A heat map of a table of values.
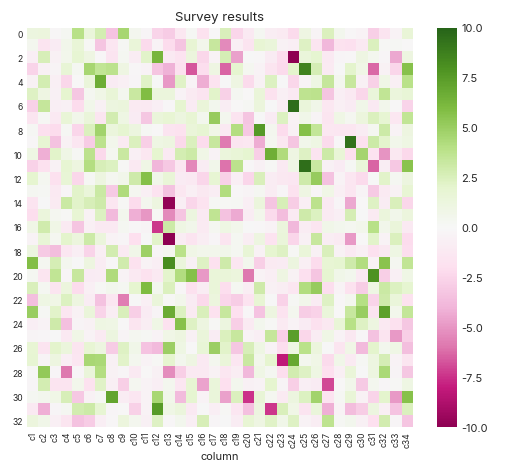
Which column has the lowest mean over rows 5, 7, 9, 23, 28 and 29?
c27
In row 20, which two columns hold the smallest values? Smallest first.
c20, c16
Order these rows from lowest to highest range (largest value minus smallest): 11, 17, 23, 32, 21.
32, 21, 23, 17, 11
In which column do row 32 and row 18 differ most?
c11
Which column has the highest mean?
c25
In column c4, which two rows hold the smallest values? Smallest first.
28, 24
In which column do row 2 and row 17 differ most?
c13
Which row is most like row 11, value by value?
3
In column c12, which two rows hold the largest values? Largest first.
31, 2
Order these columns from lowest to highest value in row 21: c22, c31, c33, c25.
c22, c31, c33, c25
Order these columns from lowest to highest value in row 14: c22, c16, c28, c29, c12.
c29, c22, c16, c28, c12
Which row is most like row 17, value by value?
14
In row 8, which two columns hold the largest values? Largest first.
c21, c25
